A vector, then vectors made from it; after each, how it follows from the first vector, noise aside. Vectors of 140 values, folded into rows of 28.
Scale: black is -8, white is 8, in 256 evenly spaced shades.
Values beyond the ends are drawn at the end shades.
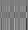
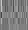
reversed, negated.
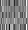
wrapped around, negated, scaled up.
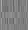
reversed, negated, shrunk.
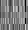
wrapped around, scaled up.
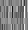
wrapped around, negated, scaled up.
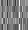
wrapped around, negated, scaled up.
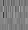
wrapped around, partly zeroed.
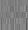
shrunk.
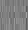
shrunk.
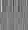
reversed, negated, partly zeroed.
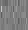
reversed, negated, partly zeroed.
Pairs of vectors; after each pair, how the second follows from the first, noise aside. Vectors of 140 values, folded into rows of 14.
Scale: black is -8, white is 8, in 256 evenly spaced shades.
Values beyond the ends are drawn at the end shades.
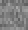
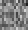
scaled up.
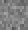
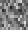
wrapped around, scaled up.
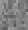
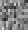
wrapped around, scaled up.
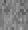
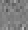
reversed, negated, partly zeroed.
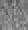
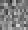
scaled up.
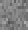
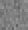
reversed, shrunk.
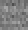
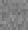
wrapped around, shrunk.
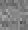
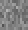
sign-scrambled.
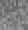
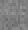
wrapped around, shrunk.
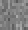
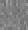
reversed, shrunk.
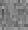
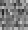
scaled up.
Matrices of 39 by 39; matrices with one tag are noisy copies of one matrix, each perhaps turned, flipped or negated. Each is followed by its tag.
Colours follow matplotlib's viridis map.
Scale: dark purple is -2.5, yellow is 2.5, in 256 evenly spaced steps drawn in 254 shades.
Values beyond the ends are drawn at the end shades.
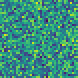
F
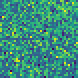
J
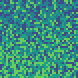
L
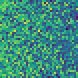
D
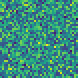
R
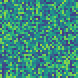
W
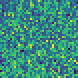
J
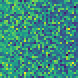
L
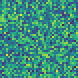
W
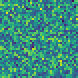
R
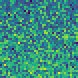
D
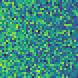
D
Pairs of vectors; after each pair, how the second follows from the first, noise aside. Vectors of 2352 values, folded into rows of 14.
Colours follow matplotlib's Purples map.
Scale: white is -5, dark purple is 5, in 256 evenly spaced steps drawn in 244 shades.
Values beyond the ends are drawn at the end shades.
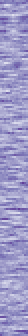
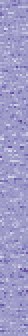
wrapped around, partly zeroed.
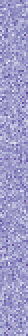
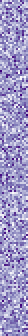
reversed, scaled up.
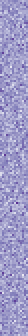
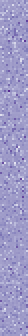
wrapped around, partly zeroed.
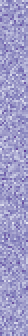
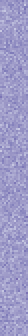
wrapped around, shrunk.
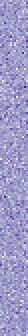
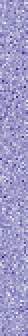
sign-scrambled.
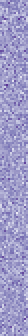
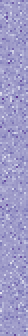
wrapped around, partly zeroed.
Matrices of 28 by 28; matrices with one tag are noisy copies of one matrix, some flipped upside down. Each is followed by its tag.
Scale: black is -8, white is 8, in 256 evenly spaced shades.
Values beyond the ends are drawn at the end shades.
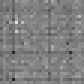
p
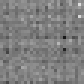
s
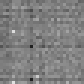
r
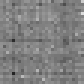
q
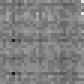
q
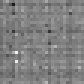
p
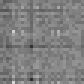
r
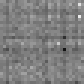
s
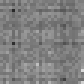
q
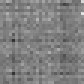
q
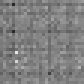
p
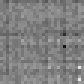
s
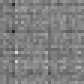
p
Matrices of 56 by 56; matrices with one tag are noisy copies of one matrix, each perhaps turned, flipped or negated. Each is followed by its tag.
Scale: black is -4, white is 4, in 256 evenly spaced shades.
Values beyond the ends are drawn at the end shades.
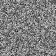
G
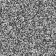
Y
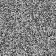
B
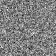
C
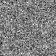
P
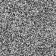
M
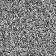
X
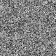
P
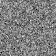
Y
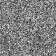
M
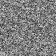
G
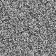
C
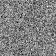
B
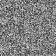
P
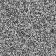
C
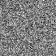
Y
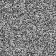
X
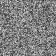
B
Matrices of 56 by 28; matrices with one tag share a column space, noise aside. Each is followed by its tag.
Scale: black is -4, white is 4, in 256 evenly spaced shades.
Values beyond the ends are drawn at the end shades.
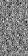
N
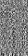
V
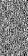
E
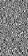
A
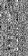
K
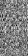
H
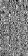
K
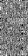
E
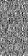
E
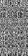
V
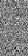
A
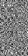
A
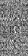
H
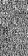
E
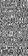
A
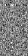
H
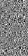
A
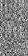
H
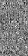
N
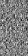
H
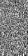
V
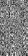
V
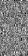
E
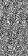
N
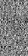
N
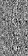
N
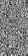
V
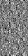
E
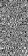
A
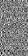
A
